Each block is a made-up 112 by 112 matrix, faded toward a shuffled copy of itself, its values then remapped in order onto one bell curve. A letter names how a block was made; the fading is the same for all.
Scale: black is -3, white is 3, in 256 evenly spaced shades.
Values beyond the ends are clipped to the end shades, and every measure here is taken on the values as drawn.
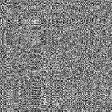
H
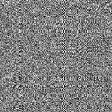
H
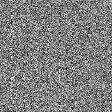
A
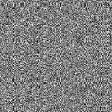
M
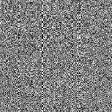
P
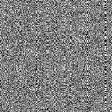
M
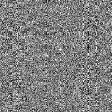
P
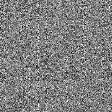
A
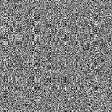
M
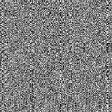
M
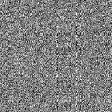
P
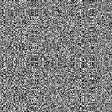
M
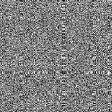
H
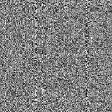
P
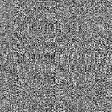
H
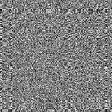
H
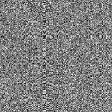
H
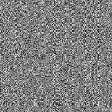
M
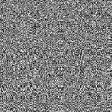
H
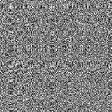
H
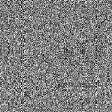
P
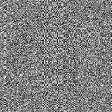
M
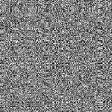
H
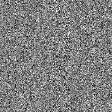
A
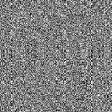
H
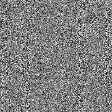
A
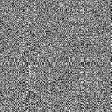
M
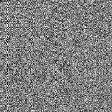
P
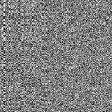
M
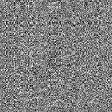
M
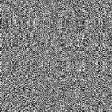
H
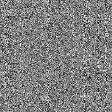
A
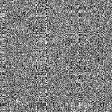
P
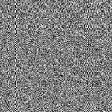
M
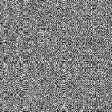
H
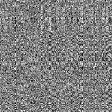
M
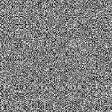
P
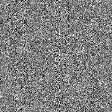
A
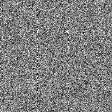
A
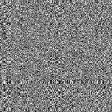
H
